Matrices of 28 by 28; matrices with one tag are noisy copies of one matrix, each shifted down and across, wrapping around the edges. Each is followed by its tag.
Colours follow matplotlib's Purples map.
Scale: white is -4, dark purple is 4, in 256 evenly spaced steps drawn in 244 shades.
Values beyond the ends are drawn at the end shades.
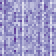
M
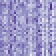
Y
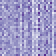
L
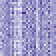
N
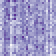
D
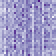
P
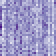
Y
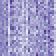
P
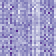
N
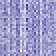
L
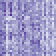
D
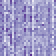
M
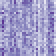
D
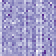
L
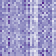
N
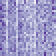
P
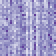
Y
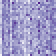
P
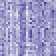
D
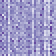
L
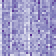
P
